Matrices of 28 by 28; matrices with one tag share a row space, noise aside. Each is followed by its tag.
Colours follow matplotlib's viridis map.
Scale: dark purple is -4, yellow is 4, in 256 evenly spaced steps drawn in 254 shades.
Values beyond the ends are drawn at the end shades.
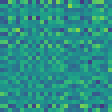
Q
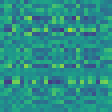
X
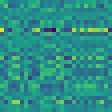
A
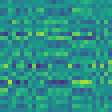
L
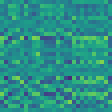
A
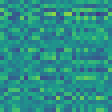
A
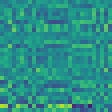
L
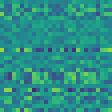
X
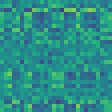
X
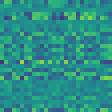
X
